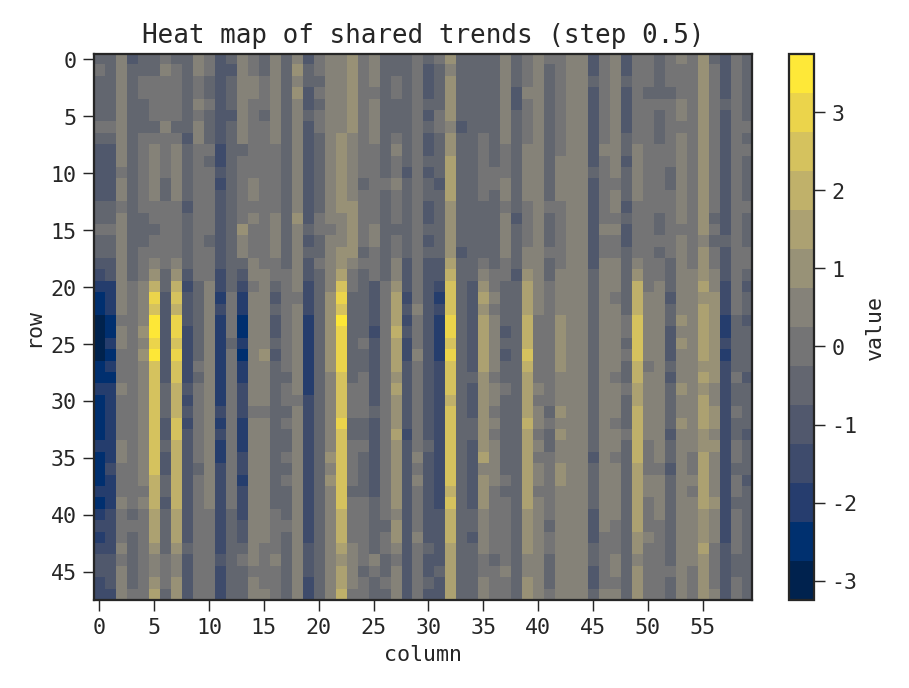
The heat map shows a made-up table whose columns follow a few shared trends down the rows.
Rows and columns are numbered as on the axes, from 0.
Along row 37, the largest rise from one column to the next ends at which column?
32
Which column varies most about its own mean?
5
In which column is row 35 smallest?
0
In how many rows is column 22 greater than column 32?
8
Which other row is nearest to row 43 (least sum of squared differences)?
46
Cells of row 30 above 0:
25
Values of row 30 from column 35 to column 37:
1 0.5 -0.5
